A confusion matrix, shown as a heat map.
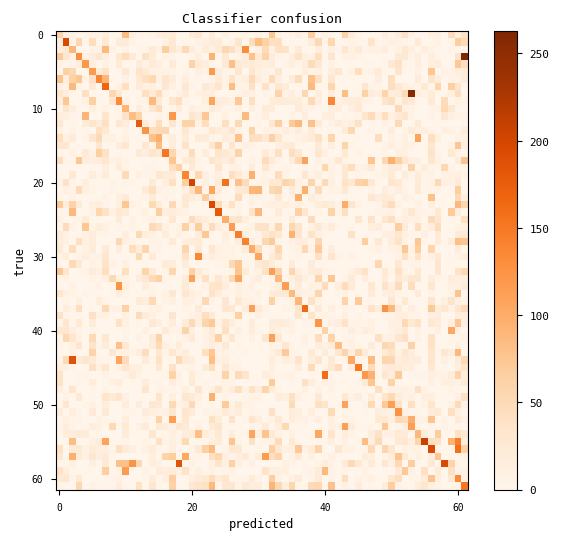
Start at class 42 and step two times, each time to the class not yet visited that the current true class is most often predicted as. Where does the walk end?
41
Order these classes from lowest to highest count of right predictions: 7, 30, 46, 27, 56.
30, 46, 27, 7, 56
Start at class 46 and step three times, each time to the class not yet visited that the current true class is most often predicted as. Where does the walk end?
10
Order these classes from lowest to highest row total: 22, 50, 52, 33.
22, 52, 50, 33
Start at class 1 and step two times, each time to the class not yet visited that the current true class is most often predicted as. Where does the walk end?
21
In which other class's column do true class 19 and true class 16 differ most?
29
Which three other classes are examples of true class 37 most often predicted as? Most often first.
49, 29, 50
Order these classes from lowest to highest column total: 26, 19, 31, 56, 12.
12, 31, 26, 19, 56
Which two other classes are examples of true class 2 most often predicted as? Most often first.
28, 7
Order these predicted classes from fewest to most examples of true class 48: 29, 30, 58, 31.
58, 30, 29, 31
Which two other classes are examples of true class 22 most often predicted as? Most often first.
36, 56
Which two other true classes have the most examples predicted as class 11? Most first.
58, 29
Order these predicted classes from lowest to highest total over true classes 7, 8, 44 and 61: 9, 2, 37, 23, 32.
37, 32, 9, 23, 2
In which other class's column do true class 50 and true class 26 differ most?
43
